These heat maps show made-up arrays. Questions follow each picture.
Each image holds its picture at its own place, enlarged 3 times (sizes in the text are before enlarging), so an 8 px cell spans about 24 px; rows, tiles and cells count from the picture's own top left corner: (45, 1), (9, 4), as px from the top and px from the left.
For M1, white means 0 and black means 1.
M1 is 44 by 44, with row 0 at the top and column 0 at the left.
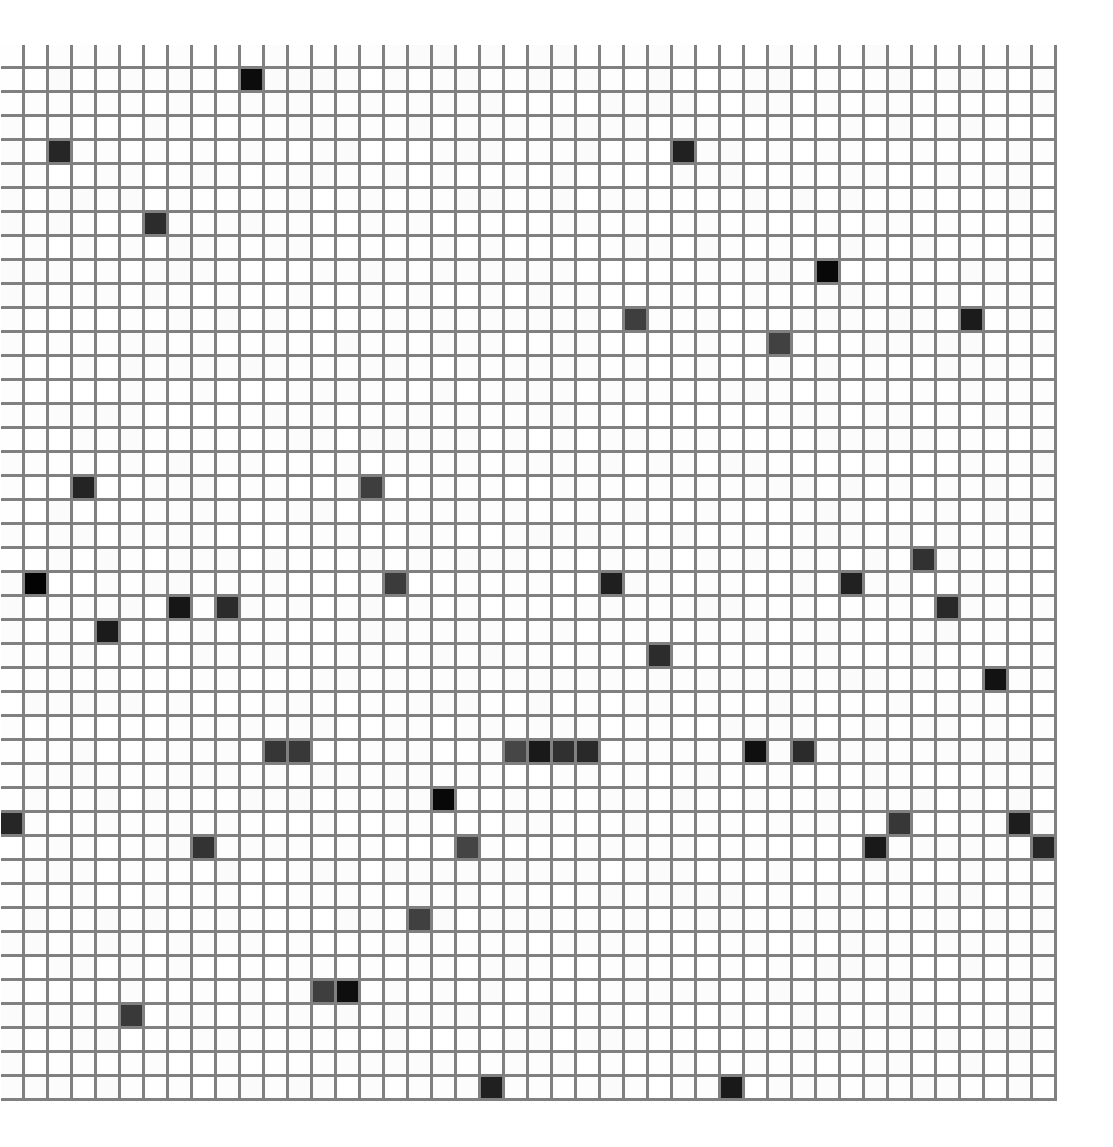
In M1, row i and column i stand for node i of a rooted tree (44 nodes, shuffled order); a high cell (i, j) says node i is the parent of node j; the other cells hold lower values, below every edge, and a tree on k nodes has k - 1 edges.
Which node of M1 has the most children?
29
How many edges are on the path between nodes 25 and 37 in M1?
5
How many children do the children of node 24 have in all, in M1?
2
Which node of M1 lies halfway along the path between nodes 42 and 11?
12
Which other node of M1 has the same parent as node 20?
30
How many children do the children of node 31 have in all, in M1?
2
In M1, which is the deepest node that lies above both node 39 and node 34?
23
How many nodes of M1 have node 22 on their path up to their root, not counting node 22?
6
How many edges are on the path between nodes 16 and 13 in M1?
5
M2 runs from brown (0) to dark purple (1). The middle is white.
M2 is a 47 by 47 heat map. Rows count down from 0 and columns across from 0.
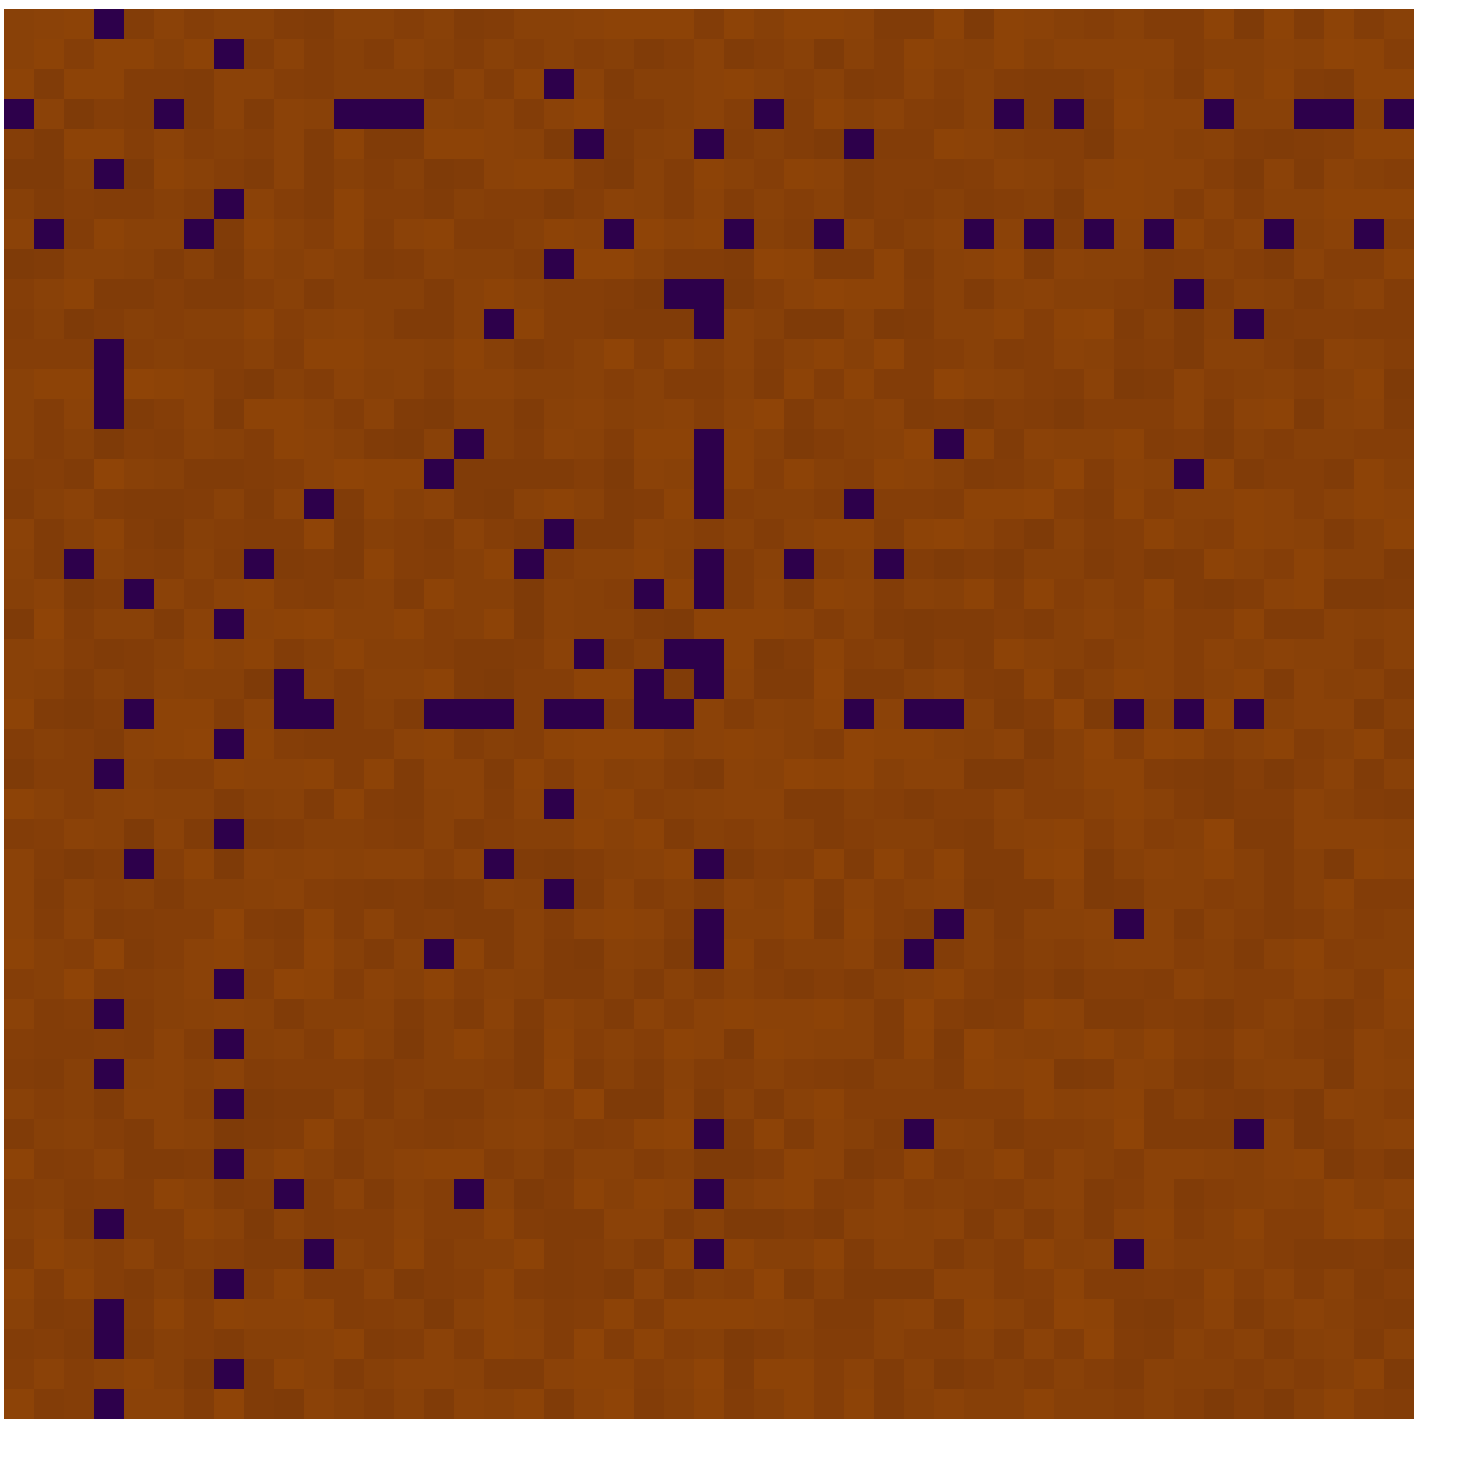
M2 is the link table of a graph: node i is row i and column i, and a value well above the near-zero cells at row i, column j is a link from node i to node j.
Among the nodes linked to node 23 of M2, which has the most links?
node 18
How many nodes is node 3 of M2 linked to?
12
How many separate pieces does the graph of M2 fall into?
3
